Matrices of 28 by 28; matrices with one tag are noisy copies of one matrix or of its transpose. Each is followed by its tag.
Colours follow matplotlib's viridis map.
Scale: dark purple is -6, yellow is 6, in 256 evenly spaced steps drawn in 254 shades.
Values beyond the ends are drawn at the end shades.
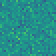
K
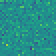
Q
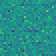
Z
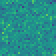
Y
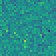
Q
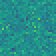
K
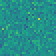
K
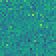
Q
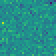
Y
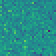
Q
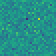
K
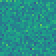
Q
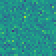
Z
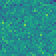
Y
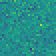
Q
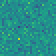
K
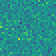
K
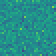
Z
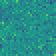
Y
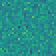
K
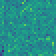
Y
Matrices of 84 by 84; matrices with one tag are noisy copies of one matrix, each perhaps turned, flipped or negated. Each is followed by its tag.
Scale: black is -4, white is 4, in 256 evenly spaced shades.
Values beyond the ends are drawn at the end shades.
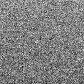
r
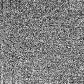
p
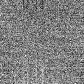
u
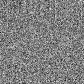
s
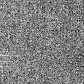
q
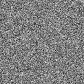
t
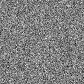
t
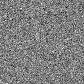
t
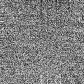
u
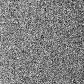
r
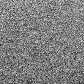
r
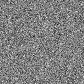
t
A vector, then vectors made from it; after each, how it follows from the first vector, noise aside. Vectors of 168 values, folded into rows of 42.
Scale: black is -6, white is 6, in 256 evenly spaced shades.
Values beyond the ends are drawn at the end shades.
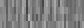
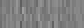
wrapped around, shrunk.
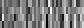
wrapped around, scaled up.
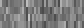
sign-scrambled.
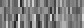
wrapped around, negated, scaled up.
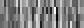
reversed, scaled up.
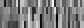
reversed, scaled up.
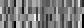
wrapped around, scaled up.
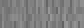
wrapped around, shrunk.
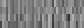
wrapped around.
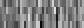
reversed, scaled up.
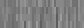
reversed, shrunk.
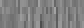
reversed, shrunk.
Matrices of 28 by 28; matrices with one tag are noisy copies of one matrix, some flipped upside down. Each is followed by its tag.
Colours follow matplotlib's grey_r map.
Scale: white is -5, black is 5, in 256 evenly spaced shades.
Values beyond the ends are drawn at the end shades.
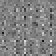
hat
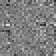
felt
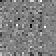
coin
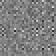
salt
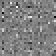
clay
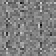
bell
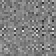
salt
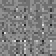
hat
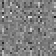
clay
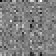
coin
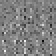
hat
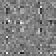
bell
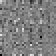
coin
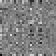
coin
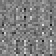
hat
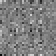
coin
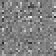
clay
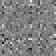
clay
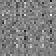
hat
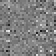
felt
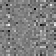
felt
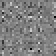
clay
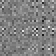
salt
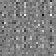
hat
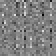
hat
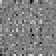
coin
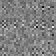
salt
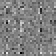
bell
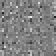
clay
